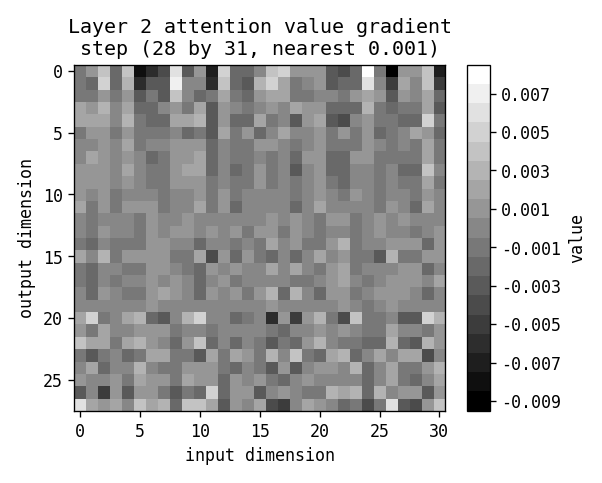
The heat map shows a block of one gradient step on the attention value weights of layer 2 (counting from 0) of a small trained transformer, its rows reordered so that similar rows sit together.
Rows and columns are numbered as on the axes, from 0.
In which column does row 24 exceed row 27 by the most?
17
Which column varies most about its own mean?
26
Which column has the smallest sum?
11
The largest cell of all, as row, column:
0, 24
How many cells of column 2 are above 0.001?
7
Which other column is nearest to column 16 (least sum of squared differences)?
27
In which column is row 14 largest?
22
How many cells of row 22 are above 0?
13
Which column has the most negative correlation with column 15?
14
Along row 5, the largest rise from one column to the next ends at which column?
12
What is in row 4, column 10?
0.003
